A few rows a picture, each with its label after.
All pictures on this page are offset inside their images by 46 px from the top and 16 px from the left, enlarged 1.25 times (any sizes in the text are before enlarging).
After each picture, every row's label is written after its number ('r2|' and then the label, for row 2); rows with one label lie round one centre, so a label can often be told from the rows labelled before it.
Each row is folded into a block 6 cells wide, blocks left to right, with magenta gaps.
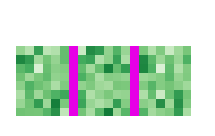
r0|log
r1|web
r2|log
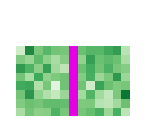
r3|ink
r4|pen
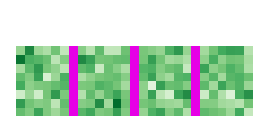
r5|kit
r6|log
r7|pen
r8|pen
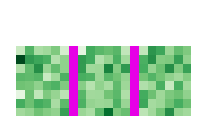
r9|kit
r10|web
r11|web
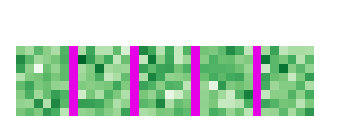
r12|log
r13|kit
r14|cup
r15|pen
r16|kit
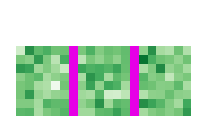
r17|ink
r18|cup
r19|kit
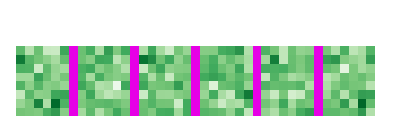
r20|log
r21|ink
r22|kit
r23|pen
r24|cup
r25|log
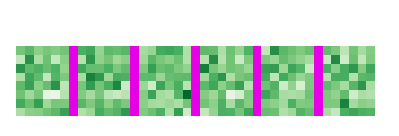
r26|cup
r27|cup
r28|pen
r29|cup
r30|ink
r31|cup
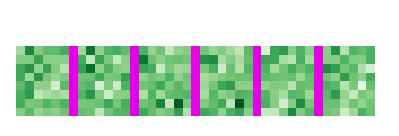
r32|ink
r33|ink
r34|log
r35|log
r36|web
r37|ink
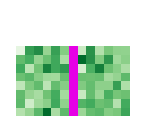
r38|web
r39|kit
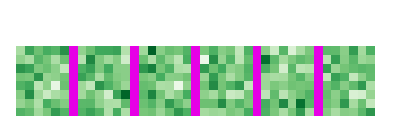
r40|ink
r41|pen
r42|ink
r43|cup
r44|log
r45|cup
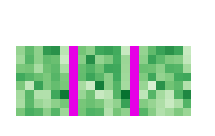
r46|pen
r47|pen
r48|pen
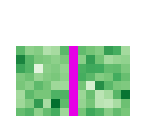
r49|log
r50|pen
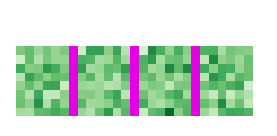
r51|cup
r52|web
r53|web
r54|cup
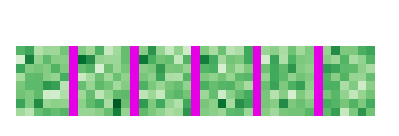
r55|cup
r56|log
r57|kit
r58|log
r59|cup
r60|ink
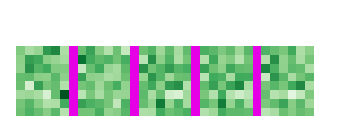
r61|pen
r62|kit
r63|cup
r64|cup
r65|cup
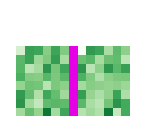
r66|web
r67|web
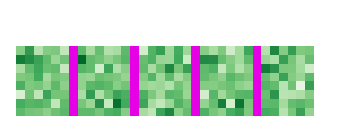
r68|kit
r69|log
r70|web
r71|log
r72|ink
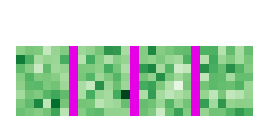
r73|log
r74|pen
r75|ink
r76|cup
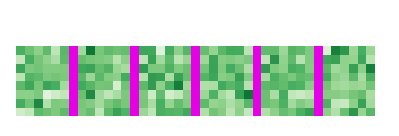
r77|cup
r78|ink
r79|cup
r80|pen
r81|cup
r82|web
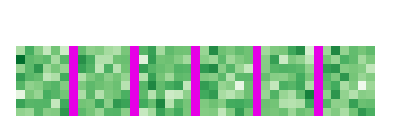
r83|kit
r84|log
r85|cup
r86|ink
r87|pen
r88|ink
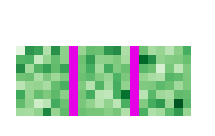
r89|web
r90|pen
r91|log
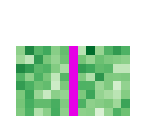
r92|ink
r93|ink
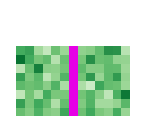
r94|kit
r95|pen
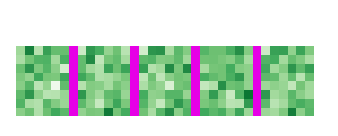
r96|ink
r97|web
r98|web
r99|pen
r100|web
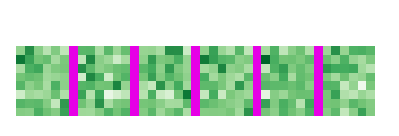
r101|kit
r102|cup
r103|pen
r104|kit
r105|kit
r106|ink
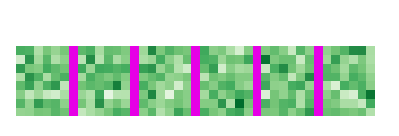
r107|cup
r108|cup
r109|ink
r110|log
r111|kit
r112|pen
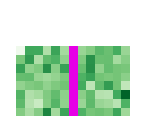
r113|web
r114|pen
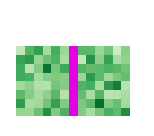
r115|web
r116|cup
